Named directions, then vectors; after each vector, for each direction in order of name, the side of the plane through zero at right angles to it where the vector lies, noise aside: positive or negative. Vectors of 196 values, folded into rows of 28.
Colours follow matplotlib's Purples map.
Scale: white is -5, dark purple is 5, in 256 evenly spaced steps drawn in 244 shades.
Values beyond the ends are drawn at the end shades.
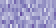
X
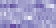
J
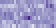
negative, negative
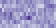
negative, negative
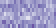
positive, positive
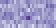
negative, negative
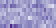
positive, negative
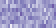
negative, positive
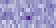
negative, negative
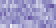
negative, positive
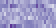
positive, negative
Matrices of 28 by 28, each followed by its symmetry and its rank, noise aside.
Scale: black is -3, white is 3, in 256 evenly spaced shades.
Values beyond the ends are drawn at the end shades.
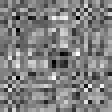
symmetric, rank four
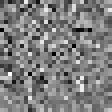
no symmetry, rank eight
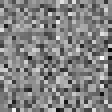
no symmetry, rank eight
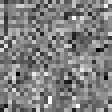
antisymmetric, rank eight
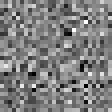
no symmetry, rank four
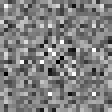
symmetric, rank four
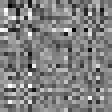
antisymmetric, rank four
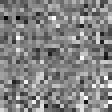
no symmetry, rank eight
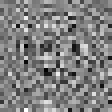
no symmetry, rank four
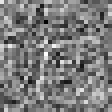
symmetric, rank eight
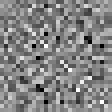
symmetric, rank six
